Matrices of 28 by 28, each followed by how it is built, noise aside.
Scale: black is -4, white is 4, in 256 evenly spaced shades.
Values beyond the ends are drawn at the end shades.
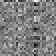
low rank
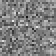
low rank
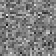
low rank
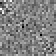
block diagonal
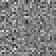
low rank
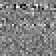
uneven rows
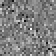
block diagonal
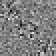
block diagonal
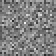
repeating rows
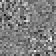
block diagonal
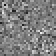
block diagonal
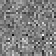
low rank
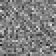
Toeplitz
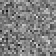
repeating rows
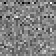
uneven rows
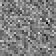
Toeplitz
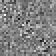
block diagonal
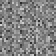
repeating rows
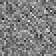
Toeplitz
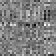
low rank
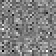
low rank
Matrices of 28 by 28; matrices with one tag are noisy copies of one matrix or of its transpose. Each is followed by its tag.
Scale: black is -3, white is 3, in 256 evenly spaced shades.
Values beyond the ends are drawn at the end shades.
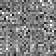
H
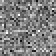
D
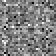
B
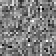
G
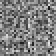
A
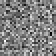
D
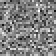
A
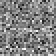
A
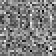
D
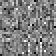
G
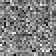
D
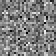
H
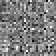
H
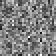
G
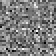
A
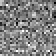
D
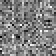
H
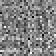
A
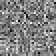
H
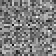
H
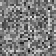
A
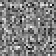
B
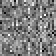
G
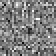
B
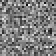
B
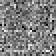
D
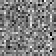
D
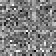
D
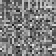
H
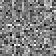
H
